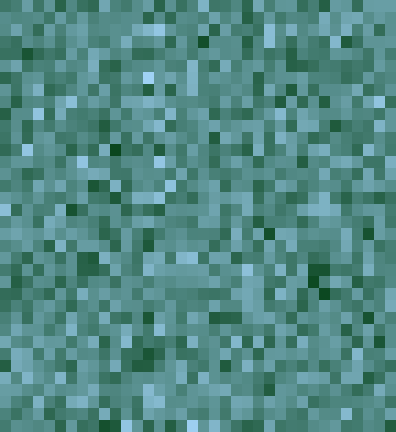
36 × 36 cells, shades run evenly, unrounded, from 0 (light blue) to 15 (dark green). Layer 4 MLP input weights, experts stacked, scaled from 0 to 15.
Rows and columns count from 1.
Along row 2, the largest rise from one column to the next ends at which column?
23
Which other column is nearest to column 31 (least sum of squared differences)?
5
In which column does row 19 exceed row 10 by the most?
4
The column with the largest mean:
11
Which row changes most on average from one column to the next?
29
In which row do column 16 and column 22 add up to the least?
16
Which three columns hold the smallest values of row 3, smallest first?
15, 25, 14
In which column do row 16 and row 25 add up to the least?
26
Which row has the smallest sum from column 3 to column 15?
9
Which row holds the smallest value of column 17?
22
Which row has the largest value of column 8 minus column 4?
10
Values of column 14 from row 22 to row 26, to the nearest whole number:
5 3 9 6 9
